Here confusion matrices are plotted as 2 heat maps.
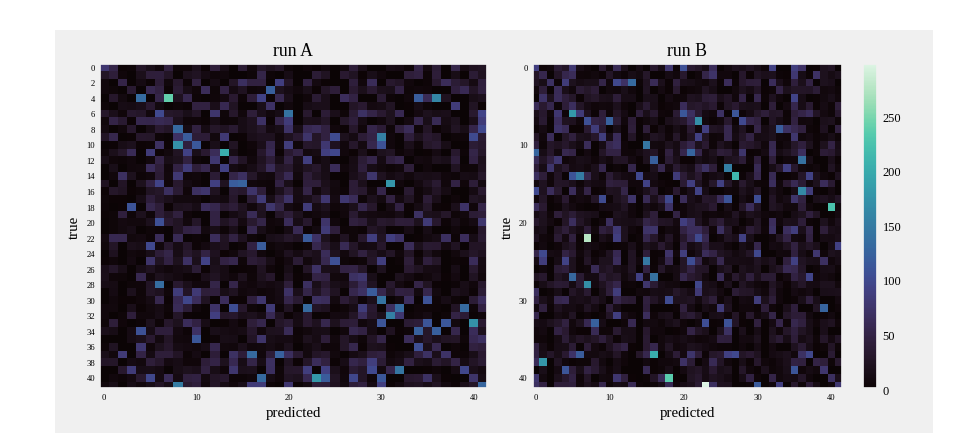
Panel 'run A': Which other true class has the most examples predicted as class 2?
37
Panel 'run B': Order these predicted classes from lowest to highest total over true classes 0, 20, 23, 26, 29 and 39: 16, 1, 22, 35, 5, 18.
1, 16, 18, 22, 5, 35
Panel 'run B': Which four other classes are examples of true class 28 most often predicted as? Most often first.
7, 22, 15, 11
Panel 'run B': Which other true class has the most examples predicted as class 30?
41
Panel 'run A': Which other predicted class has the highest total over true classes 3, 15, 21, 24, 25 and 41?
8
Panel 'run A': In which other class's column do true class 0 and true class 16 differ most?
11
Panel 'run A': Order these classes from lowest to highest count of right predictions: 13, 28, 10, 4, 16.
28, 16, 13, 10, 4
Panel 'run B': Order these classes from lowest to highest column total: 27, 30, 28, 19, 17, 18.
17, 19, 27, 28, 18, 30
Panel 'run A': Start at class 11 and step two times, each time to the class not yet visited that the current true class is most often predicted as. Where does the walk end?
9
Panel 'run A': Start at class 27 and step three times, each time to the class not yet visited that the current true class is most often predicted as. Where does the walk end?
20
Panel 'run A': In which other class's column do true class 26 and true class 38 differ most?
29
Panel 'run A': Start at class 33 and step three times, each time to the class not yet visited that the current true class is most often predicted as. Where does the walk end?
17
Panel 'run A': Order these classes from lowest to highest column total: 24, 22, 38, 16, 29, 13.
38, 13, 16, 29, 22, 24
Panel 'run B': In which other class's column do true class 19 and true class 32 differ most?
11
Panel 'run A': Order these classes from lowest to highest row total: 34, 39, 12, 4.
12, 34, 39, 4
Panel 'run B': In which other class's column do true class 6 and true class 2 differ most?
5
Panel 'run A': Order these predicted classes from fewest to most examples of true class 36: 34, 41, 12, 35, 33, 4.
33, 35, 41, 12, 4, 34
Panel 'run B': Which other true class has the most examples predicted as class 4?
39
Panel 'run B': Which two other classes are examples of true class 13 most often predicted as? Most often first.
26, 34
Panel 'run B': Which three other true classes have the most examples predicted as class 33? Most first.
8, 41, 3
